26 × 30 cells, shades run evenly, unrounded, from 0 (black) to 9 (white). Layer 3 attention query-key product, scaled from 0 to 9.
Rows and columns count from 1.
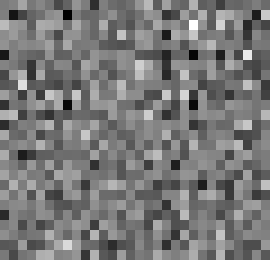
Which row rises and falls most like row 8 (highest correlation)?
7
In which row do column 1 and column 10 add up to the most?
14
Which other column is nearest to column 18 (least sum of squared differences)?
25
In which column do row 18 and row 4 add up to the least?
19
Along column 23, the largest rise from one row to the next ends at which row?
20
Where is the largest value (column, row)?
22, 3
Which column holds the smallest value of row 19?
23
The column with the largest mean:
21
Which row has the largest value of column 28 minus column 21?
6
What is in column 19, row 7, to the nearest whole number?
2
